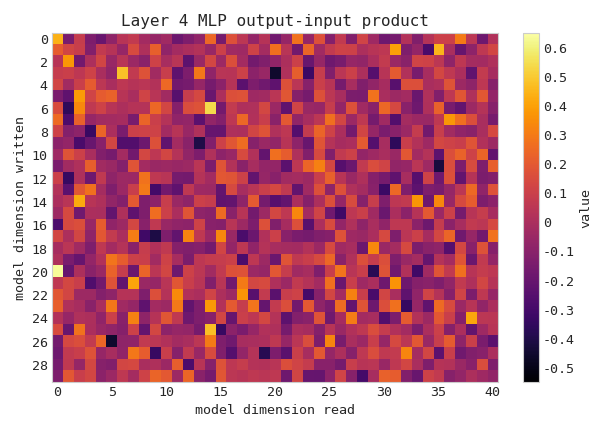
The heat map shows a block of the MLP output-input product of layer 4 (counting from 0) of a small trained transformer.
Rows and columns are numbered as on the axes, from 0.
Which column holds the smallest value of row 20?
29
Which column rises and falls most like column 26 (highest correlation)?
0
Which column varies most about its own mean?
14
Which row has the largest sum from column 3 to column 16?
6
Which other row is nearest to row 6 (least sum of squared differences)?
25
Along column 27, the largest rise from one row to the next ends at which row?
24
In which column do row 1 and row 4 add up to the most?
35
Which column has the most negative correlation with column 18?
34
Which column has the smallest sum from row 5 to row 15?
1
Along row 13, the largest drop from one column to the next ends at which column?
9
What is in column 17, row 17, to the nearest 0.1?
-0.3
